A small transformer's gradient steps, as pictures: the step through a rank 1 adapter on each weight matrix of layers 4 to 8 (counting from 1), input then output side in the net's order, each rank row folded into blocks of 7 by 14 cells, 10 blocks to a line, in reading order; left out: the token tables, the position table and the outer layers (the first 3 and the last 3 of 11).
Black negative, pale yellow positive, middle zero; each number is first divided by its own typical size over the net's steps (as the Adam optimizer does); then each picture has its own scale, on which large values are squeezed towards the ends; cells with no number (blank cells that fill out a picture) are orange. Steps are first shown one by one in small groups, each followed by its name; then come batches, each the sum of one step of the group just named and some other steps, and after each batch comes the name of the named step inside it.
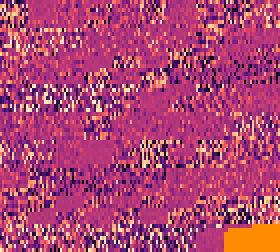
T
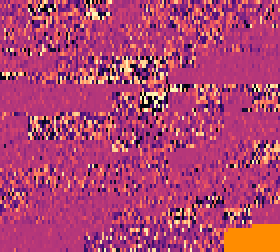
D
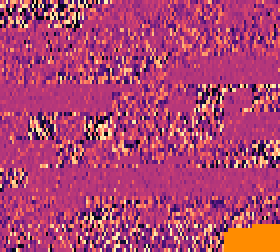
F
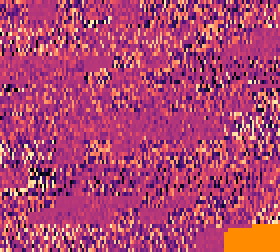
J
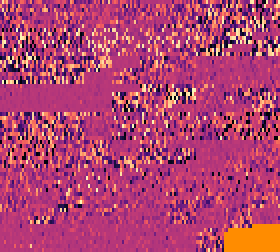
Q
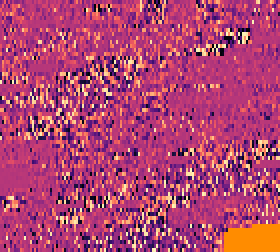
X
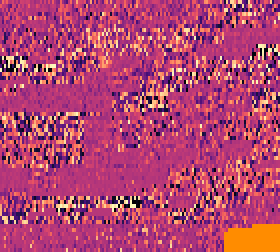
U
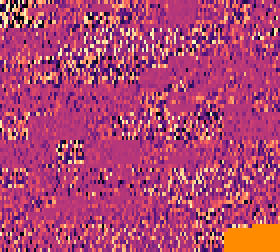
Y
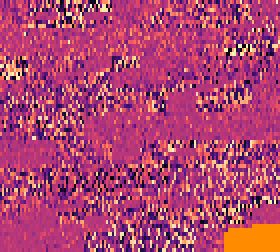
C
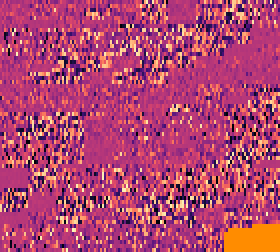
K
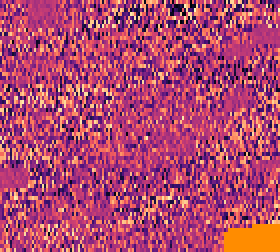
J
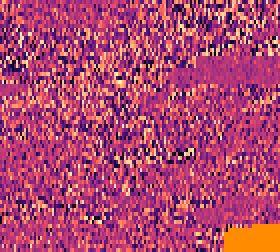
Q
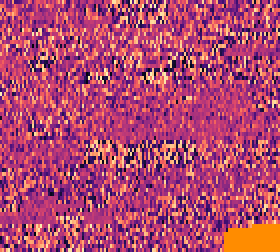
X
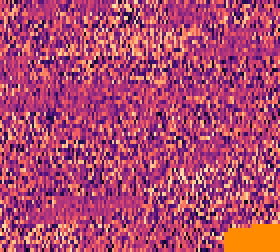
Y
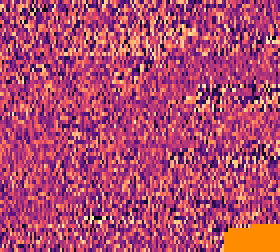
F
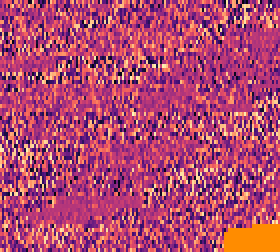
J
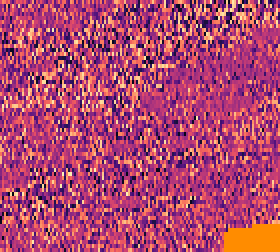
J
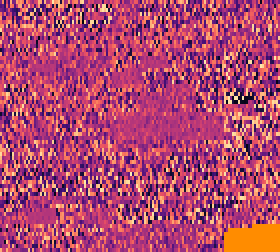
J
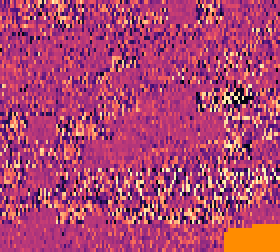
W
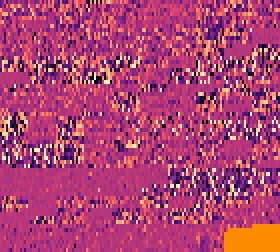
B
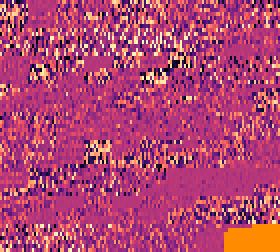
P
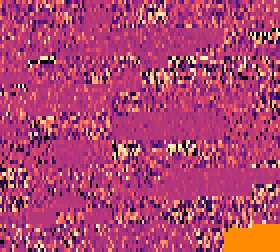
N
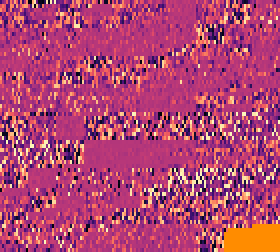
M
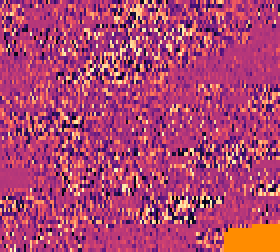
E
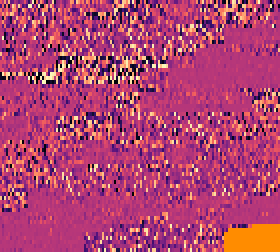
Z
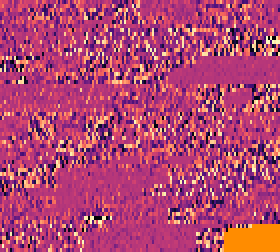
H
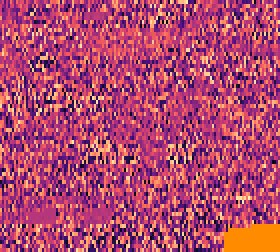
N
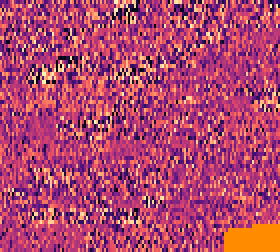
Z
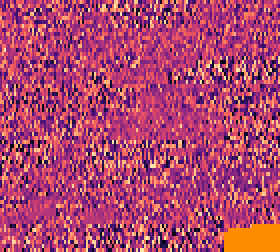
B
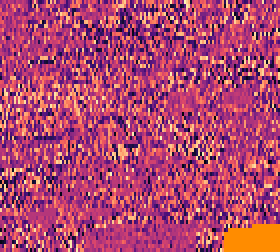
N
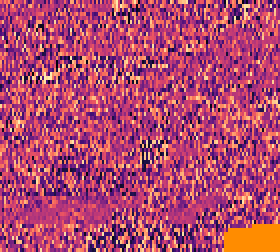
Z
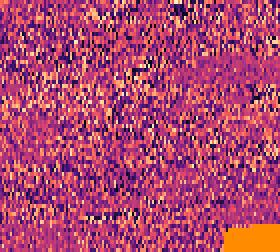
H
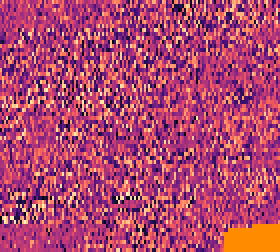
W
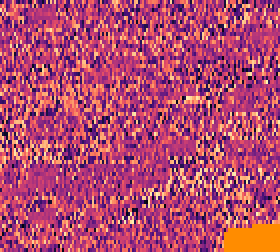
M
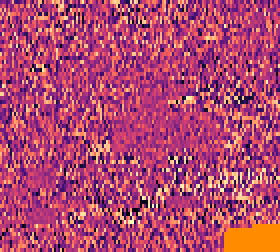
W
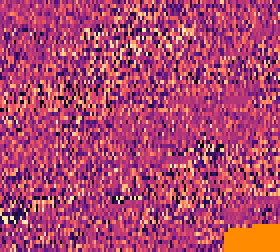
E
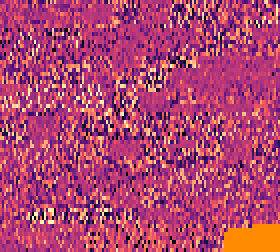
M
